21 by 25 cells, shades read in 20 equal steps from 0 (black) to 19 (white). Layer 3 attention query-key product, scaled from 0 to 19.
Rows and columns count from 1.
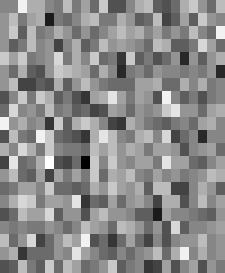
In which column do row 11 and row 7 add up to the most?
2
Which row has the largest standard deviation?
13
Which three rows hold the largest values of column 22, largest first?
1, 3, 21
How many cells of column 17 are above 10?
6
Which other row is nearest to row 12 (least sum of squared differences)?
15
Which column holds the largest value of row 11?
5
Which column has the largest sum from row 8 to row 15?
19
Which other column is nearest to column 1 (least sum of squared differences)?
7
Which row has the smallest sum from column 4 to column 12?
9
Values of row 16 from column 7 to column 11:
12 11 17 4 8
